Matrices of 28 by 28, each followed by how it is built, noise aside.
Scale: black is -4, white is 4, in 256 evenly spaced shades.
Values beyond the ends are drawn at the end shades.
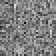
blocks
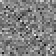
diagonal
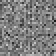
blocks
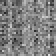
blocks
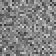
Toeplitz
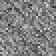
Toeplitz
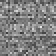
blocks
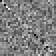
diagonal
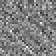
Toeplitz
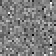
uneven columns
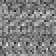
repeating columns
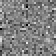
uneven columns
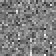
uneven columns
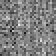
blocks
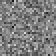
repeating rows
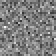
repeating columns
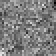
smooth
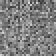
blocks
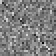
diagonal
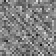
Toeplitz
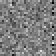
uneven columns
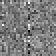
uneven columns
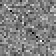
diagonal
